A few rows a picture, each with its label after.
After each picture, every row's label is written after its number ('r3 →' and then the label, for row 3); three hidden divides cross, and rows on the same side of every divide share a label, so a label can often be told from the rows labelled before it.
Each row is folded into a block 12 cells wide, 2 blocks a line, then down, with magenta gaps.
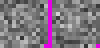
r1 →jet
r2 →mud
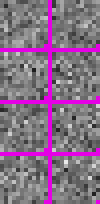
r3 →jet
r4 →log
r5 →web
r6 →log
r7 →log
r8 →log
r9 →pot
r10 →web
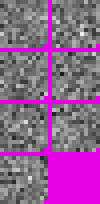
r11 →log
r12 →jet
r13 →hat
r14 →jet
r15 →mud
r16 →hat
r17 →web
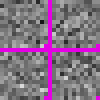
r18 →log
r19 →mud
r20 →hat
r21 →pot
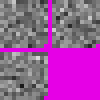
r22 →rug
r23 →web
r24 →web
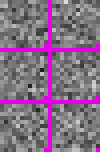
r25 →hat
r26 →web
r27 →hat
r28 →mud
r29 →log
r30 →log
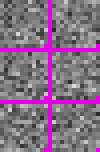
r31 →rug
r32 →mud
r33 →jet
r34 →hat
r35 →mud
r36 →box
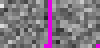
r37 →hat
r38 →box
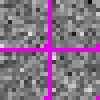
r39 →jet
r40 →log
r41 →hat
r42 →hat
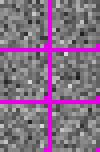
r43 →jet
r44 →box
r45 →mud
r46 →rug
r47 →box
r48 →mud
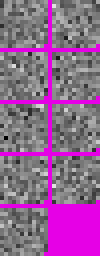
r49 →log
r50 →hat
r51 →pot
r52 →log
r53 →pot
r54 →box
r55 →jet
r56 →rug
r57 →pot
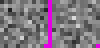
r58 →box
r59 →mud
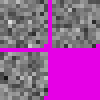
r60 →box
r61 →web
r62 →log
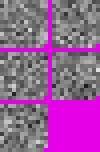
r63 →mud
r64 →box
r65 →log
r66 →web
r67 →pot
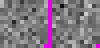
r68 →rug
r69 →jet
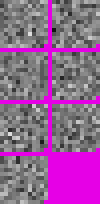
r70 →log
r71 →pot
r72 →rug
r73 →rug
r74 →rug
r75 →log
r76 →log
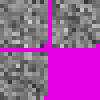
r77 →web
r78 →web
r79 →web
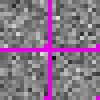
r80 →pot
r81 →hat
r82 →jet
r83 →log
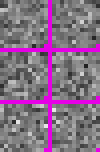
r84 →log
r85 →web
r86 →rug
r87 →box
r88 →pot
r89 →hat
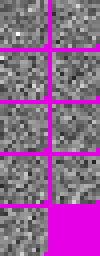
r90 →rug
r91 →mud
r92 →hat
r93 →jet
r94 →rug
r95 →log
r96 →mud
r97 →jet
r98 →log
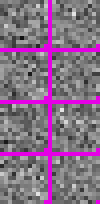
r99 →rug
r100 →hat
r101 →pot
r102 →log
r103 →hat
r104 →log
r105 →pot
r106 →hat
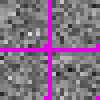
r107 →jet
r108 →log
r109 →mud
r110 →web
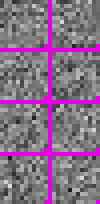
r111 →web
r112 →hat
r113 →web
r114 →box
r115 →box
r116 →log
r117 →hat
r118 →box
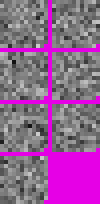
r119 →mud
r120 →pot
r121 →hat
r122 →pot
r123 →jet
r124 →mud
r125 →log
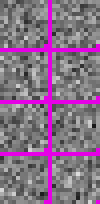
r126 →jet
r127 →pot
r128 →rug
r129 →rug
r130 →box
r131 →log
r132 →log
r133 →mud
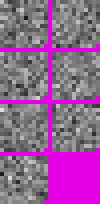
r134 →hat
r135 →box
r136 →mud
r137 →jet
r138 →hat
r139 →web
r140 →web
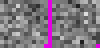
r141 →pot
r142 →jet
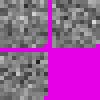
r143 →pot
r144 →pot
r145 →jet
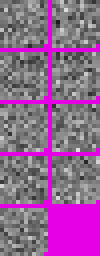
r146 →rug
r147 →web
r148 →mud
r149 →jet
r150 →mud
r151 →log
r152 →web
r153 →jet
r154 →mud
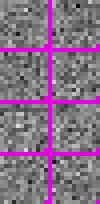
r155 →mud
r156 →pot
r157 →pot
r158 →rug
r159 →jet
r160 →rug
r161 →hat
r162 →log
